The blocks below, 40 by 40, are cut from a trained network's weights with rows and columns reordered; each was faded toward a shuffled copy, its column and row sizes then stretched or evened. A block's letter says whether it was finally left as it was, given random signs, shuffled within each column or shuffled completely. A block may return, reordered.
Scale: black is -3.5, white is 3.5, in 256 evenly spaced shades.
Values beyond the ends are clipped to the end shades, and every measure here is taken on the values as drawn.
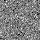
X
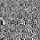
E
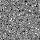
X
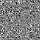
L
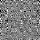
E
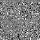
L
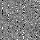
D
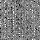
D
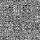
E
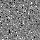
X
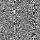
D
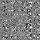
L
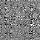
L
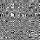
E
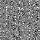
D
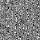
D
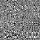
E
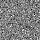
X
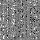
D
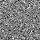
X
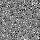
X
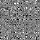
L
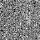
D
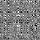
E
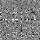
L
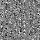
D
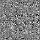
L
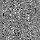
D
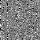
D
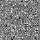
D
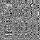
E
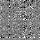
L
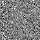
D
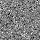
X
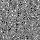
X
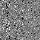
D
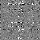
L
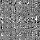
E
